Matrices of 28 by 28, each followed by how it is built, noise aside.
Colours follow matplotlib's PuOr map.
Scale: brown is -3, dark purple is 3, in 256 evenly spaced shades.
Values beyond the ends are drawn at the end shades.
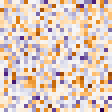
repeating columns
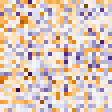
blocks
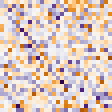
Toeplitz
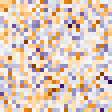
Hankel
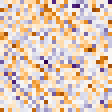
Toeplitz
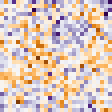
smooth
